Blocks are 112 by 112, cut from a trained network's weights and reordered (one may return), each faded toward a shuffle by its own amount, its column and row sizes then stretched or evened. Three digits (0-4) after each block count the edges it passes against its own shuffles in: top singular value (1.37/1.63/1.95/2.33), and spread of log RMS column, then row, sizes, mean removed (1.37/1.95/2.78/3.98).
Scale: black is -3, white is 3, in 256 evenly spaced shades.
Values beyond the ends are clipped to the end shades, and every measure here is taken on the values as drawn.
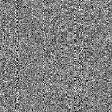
3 3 0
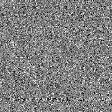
1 1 2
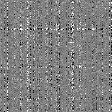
2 4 2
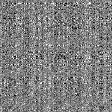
3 0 3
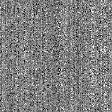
2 2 2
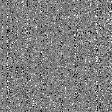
0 3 0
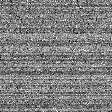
4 0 0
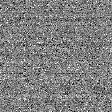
1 1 1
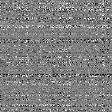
2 2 4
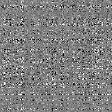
0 3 4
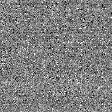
0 2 0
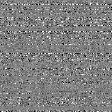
0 1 4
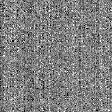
2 2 2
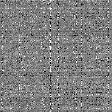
2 3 2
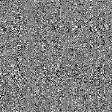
1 3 2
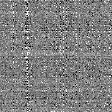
2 3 1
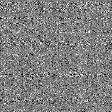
0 0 3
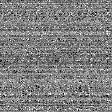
3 1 2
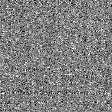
0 0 2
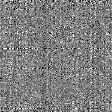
2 1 3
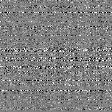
1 0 4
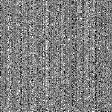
3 3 0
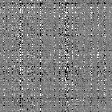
3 4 2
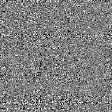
2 2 3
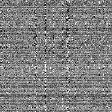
4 3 0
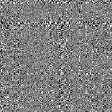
4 3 3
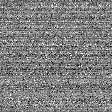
3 0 2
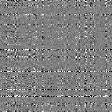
4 3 4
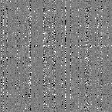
1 4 2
